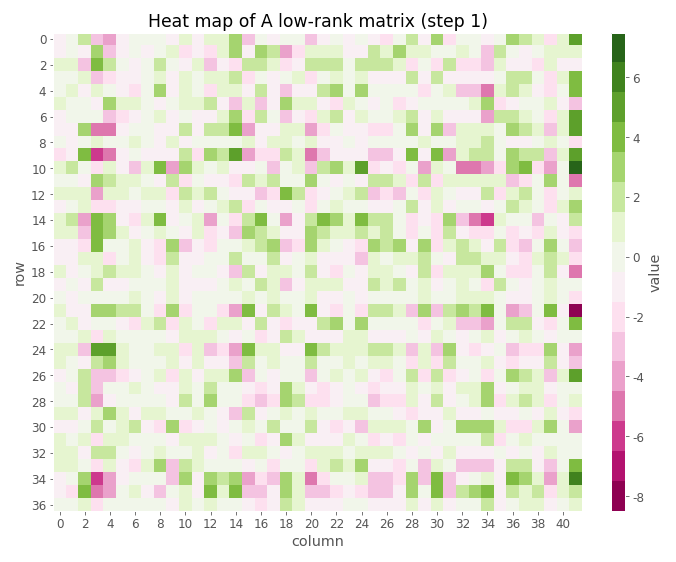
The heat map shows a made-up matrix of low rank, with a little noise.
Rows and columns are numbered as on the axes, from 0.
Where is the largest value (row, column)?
10, 41
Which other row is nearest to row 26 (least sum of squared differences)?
0
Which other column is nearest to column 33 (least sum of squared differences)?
32
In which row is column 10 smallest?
16
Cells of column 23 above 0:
11
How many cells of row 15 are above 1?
9
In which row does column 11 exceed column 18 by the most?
14
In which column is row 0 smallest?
4
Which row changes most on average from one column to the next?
34
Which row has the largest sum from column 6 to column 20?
21
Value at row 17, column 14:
2
